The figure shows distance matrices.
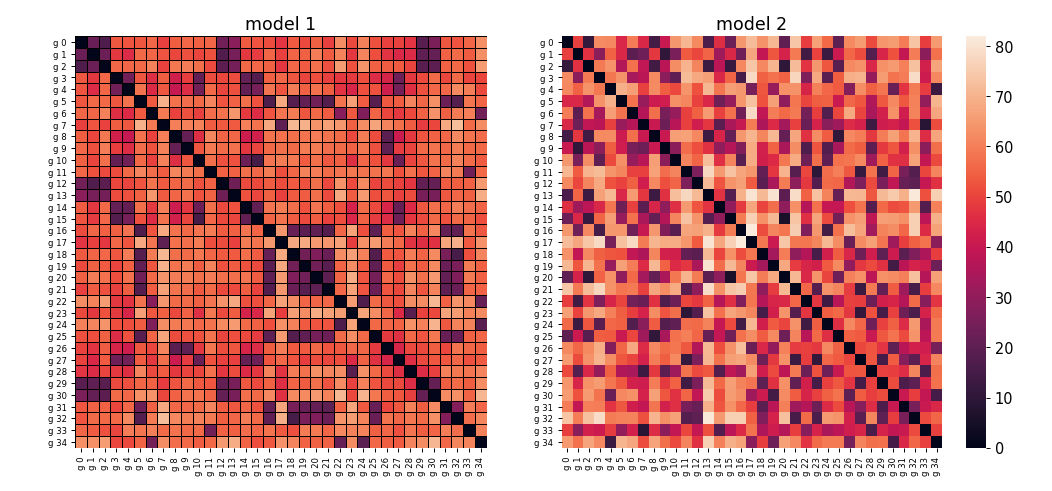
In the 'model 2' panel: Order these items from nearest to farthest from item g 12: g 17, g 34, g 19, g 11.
g 11, g 19, g 34, g 17
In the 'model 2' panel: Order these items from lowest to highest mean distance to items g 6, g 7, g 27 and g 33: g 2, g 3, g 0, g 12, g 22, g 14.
g 22, g 14, g 12, g 3, g 2, g 0
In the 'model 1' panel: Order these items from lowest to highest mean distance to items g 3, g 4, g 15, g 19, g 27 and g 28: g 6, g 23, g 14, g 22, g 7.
g 14, g 23, g 6, g 22, g 7
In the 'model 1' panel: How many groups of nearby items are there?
8
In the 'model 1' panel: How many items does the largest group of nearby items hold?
9
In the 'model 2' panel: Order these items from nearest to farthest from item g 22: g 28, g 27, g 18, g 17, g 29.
g 28, g 18, g 29, g 27, g 17
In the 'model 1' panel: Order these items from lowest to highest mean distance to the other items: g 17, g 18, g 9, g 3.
g 3, g 18, g 9, g 17
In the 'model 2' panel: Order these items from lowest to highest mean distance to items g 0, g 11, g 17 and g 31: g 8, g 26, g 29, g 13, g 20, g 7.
g 29, g 26, g 7, g 8, g 20, g 13
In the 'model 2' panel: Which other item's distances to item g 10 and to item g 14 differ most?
g 5
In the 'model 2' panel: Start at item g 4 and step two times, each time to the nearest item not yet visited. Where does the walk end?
g 30
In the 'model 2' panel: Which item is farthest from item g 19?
g 13
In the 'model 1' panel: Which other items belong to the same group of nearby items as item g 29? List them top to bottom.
g 0, g 1, g 2, g 12, g 13, g 30
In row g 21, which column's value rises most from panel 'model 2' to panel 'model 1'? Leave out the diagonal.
g 23
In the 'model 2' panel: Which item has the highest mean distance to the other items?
g 17
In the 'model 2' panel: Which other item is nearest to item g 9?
g 1
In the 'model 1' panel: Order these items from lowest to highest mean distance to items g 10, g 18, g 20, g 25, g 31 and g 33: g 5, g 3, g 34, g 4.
g 5, g 3, g 4, g 34
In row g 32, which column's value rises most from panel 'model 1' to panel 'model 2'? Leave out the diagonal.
g 16
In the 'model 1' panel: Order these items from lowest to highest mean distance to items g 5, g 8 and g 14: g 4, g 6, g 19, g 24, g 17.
g 4, g 19, g 6, g 24, g 17
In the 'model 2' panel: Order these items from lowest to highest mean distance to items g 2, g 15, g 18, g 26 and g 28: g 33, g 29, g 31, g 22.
g 33, g 22, g 31, g 29
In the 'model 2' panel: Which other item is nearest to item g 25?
g 8
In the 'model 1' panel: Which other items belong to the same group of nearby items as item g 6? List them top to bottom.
g 22, g 24, g 34
